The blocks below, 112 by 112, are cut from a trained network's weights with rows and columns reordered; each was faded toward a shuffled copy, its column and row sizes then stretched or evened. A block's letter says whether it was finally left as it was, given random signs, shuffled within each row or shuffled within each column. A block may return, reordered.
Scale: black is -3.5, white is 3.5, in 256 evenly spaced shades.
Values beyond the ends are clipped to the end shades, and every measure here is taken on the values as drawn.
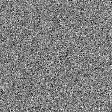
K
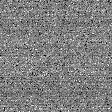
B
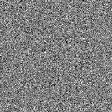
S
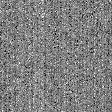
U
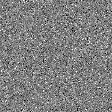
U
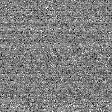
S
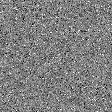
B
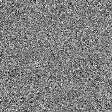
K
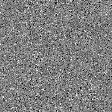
K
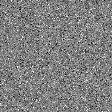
K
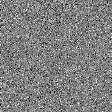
K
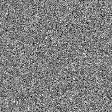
K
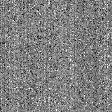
S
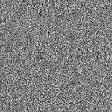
S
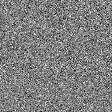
K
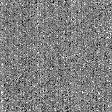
S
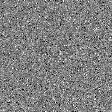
K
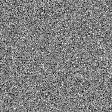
B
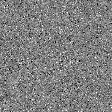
U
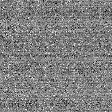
S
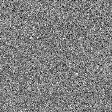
K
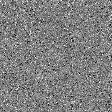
U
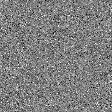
K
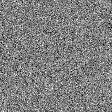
U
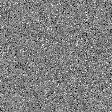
U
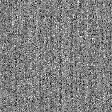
S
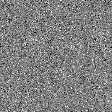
K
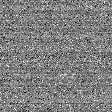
B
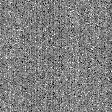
U
